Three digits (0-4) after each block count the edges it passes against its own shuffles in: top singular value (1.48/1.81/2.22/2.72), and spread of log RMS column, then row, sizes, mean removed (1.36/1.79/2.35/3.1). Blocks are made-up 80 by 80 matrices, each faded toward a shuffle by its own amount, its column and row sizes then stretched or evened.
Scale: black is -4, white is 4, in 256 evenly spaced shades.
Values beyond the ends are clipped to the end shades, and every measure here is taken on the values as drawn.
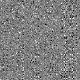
2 3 0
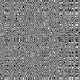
4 3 1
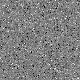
0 0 0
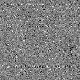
2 0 2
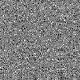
2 0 1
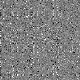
2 2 1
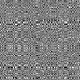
4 1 4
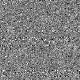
1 0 3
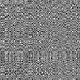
4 2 2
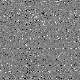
0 2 3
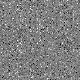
1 2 0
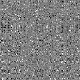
3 2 2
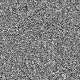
0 0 1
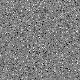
0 1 0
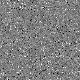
0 1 1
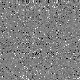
2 1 1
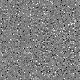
2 2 0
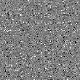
2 2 2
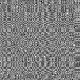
4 1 1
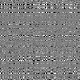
4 2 4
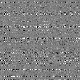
3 1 4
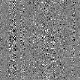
1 4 2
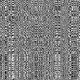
4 4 2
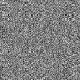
3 2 1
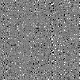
2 3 1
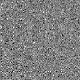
2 2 1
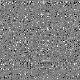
2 2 3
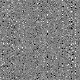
1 3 0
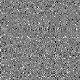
3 1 2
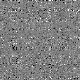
2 1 2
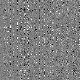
1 4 2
